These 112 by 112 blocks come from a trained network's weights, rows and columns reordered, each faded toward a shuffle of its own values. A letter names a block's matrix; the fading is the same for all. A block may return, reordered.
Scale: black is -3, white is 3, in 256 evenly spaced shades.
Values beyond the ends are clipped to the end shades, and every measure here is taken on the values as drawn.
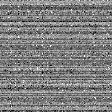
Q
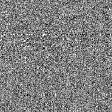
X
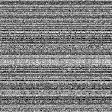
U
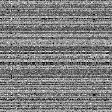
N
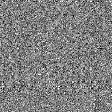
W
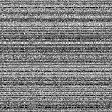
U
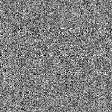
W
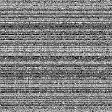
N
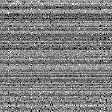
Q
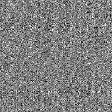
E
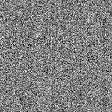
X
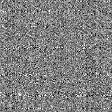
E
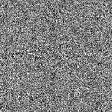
W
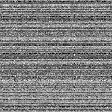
N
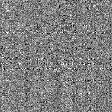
E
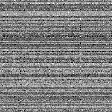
N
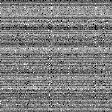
Q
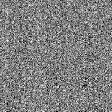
X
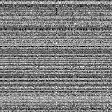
N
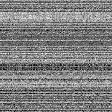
U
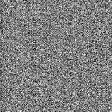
X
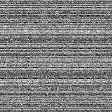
U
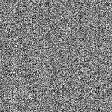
X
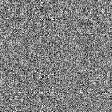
W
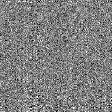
E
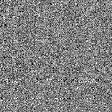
W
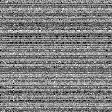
N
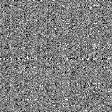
E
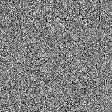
X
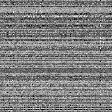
N
